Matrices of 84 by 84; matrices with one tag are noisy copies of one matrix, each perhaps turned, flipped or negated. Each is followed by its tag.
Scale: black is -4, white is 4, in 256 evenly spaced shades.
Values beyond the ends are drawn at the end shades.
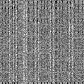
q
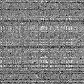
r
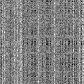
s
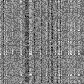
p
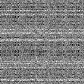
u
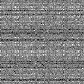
u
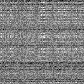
s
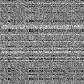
p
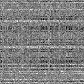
r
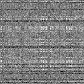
r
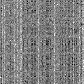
s
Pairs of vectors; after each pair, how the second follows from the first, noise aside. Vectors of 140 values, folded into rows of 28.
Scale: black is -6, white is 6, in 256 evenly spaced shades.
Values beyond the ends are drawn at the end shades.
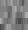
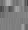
wrapped around, partly zeroed.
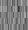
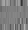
wrapped around, partly zeroed.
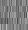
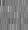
wrapped around, partly zeroed.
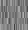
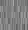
reversed, negated, shrunk.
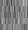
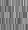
sign-scrambled.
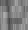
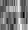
reversed, negated, scaled up.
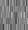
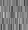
reversed.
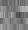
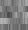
reversed.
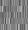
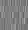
wrapped around, shrunk.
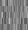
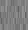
reversed, negated, shrunk.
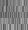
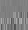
wrapped around, partly zeroed.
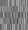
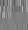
wrapped around, partly zeroed.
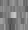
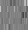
wrapped around, partly zeroed.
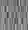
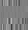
wrapped around, partly zeroed.
